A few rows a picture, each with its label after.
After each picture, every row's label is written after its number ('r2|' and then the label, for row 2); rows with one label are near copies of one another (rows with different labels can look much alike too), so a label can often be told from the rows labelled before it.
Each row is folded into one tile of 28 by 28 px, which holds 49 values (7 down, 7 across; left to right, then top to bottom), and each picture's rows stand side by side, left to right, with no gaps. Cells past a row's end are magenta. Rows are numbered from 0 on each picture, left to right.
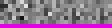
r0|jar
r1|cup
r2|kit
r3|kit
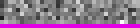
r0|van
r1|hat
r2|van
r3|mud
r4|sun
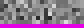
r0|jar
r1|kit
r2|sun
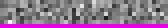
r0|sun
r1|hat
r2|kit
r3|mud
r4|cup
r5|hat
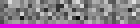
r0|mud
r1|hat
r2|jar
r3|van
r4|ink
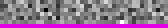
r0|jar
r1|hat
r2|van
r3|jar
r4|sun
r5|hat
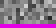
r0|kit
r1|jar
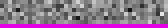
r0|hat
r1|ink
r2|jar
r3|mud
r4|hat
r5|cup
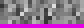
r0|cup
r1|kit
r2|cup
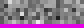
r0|mud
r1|sun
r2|van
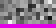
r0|sun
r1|jar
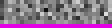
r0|van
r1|hat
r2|jar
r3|cup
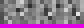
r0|ink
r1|cup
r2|cup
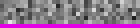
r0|sun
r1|van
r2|cup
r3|van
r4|mud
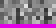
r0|kit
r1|kit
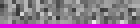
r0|cup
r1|hat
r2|van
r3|sun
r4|sun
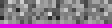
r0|van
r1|mud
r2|van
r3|van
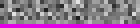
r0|hat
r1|hat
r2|jar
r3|van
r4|cup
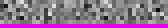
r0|jar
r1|kit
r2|mud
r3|jar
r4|kit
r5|hat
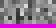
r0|kit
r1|van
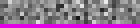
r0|mud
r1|sun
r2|jar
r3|ink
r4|van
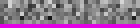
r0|mud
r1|jar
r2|cup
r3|ink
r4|mud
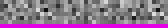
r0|jar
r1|hat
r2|cup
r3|ink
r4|mud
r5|hat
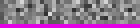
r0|ink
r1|cup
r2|ink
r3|jar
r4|hat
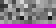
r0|jar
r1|mud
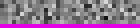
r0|cup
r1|kit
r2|van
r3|jar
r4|hat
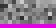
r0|jar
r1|mud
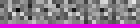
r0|hat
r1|van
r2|hat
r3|ink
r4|ink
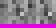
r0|cup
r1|cup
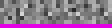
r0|kit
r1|cup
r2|hat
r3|cup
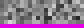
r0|sun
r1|kit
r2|jar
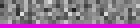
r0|cup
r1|ink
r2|hat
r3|cup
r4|kit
